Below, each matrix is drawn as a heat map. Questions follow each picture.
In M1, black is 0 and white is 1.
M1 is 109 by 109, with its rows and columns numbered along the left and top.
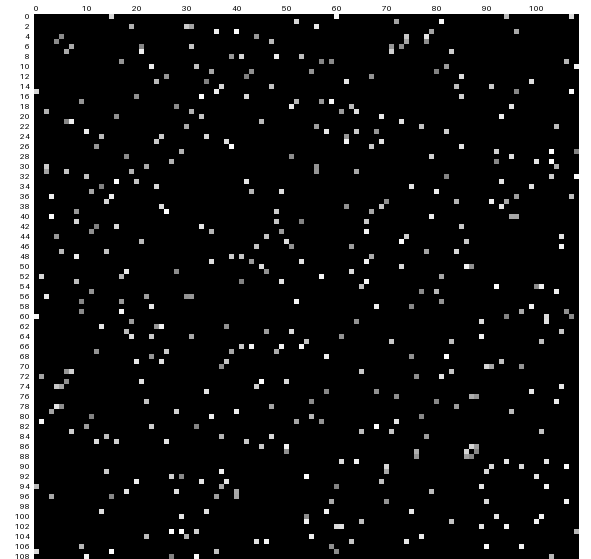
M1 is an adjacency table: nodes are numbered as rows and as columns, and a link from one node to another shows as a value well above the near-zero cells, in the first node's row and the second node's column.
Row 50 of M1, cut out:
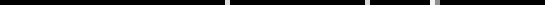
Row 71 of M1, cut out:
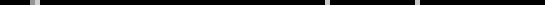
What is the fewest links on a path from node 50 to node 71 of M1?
3
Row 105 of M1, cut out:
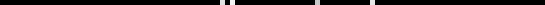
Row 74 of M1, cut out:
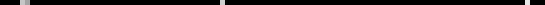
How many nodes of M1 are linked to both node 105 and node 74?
1
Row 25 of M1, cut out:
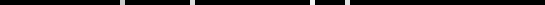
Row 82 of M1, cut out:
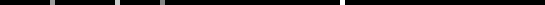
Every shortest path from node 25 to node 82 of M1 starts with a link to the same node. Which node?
node 24
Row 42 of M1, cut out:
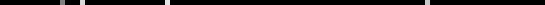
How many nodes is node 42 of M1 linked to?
4
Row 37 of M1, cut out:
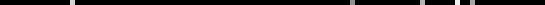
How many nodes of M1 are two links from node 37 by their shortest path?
8
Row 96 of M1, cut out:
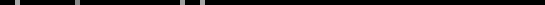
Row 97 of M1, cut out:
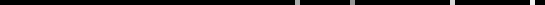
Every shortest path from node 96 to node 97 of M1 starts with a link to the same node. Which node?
node 15
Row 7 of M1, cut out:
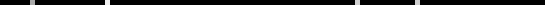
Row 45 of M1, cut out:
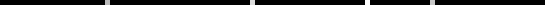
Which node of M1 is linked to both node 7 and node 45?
node 21
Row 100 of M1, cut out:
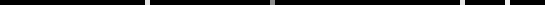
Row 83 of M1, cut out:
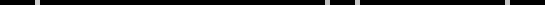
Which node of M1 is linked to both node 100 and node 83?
node 101
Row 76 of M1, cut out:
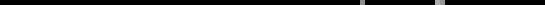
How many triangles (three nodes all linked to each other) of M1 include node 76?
1
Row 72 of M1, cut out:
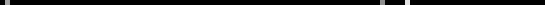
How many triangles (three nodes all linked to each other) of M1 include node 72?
1
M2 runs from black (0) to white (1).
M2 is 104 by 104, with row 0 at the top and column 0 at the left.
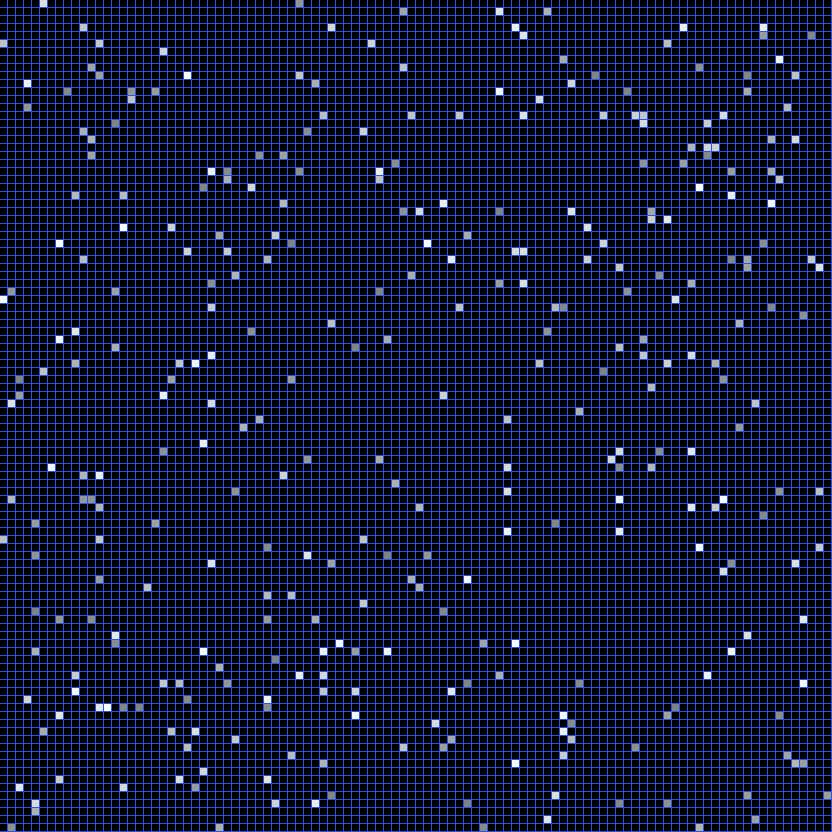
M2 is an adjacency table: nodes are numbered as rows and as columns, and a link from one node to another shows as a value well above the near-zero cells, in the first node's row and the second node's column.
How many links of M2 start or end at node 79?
4
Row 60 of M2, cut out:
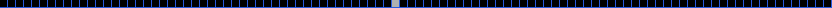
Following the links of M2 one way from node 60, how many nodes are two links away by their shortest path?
3
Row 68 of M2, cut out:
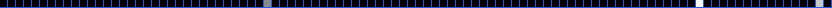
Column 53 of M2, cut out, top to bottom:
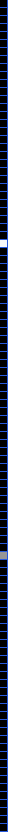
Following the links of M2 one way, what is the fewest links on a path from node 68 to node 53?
6
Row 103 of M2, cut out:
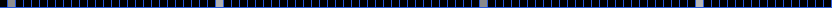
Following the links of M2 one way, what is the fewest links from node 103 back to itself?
5
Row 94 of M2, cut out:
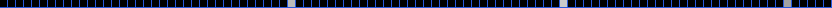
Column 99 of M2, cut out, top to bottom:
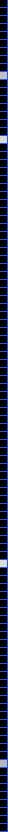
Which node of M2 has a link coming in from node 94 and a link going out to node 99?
node 70
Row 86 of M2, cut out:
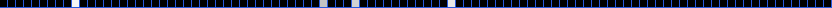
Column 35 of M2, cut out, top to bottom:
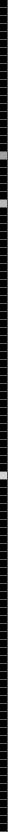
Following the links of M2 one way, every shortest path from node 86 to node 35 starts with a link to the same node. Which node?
node 9
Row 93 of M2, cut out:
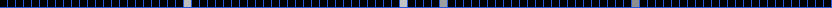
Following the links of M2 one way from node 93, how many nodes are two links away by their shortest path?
7
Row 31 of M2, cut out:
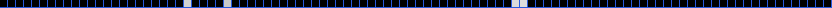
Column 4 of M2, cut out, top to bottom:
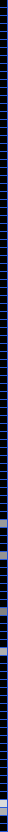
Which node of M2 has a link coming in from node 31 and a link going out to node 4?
node 65
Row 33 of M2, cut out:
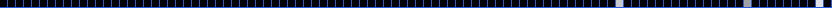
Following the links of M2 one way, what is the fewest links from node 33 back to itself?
2
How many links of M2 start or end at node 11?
11
